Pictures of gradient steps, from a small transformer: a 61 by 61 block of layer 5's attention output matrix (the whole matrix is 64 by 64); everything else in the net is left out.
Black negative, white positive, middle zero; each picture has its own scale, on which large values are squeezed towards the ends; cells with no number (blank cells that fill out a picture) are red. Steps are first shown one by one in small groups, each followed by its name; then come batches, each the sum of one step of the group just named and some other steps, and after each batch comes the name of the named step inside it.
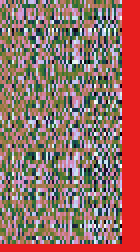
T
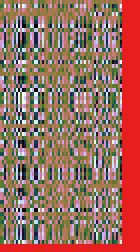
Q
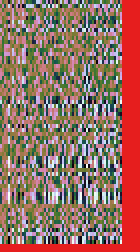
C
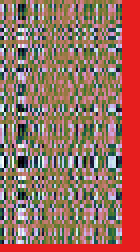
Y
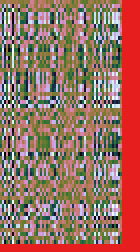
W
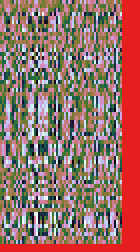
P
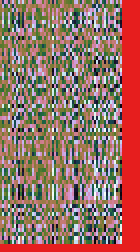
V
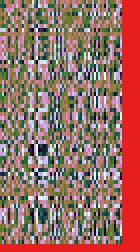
P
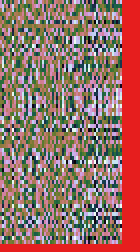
T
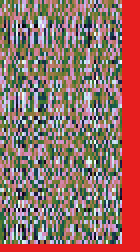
Q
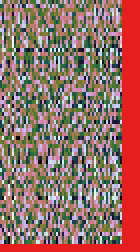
C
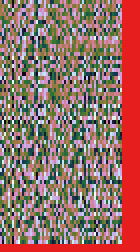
C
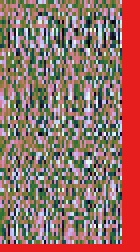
T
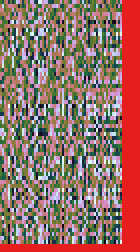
C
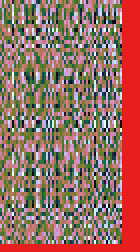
T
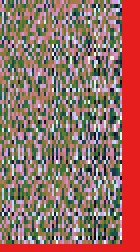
V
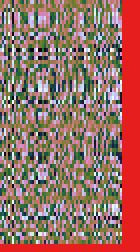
W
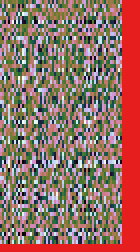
C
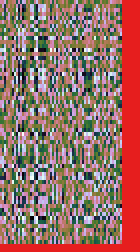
V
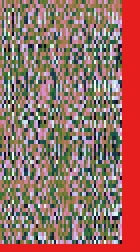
W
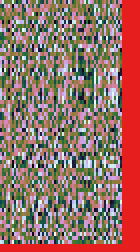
P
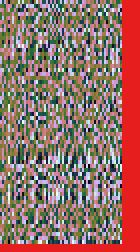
C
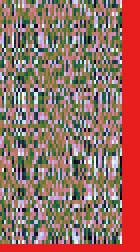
Q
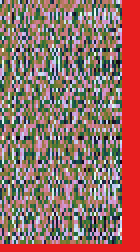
V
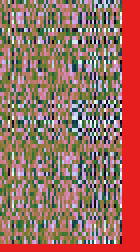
T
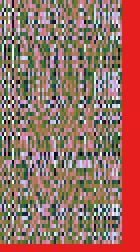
W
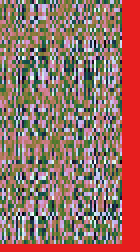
V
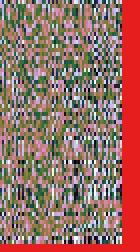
V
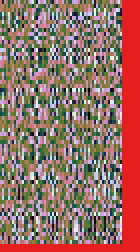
V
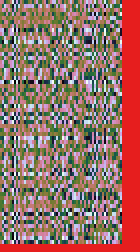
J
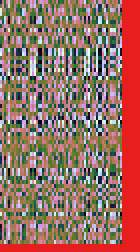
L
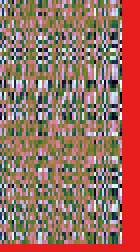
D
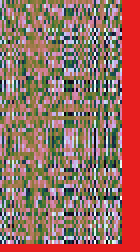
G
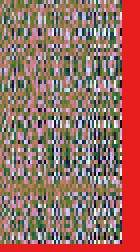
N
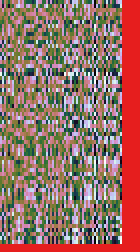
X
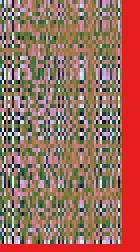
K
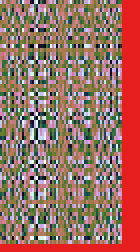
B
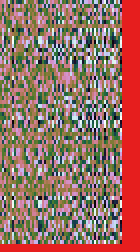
N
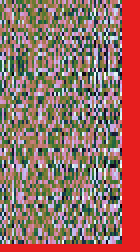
G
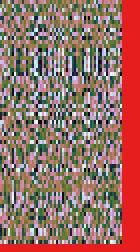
L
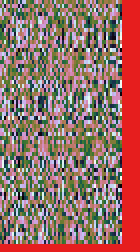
D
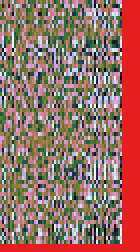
X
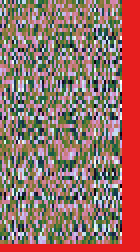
D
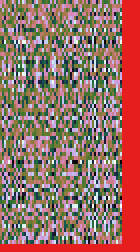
J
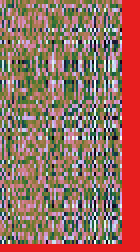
G
